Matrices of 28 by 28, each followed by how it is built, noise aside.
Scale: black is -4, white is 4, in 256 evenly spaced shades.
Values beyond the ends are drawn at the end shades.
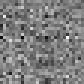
low rank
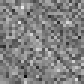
Toeplitz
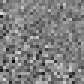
lower triangular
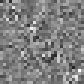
block diagonal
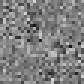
block diagonal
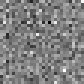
low rank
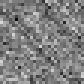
Toeplitz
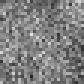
smooth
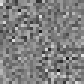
block diagonal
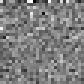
uneven rows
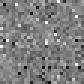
sparse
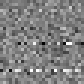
uneven rows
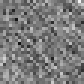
Toeplitz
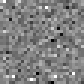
sparse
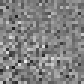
lower triangular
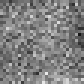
smooth
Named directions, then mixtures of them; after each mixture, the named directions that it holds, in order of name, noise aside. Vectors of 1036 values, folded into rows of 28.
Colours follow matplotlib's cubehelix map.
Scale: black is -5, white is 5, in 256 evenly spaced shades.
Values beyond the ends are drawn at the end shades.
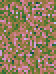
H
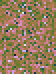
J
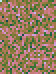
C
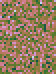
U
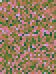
C.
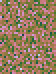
C, J, U.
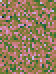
C, U.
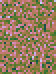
U.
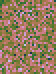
H, J, U.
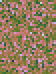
C, H, U.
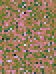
J.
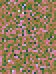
C, J.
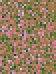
C, J, U.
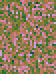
H.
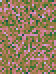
C.
